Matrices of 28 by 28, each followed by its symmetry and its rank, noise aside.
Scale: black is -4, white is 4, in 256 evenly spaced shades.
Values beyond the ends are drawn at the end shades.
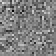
no symmetry, rank seven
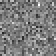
no symmetry, rank seven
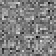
symmetric, rank six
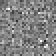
symmetric, rank six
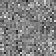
no symmetry, rank eight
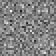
symmetric, rank seven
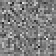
antisymmetric, rank eight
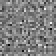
antisymmetric, rank six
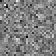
symmetric, rank seven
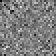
symmetric, rank six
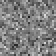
antisymmetric, rank eight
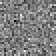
antisymmetric, rank eight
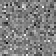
antisymmetric, rank eight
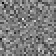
symmetric, rank seven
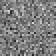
no symmetry, rank eight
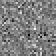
antisymmetric, rank eight
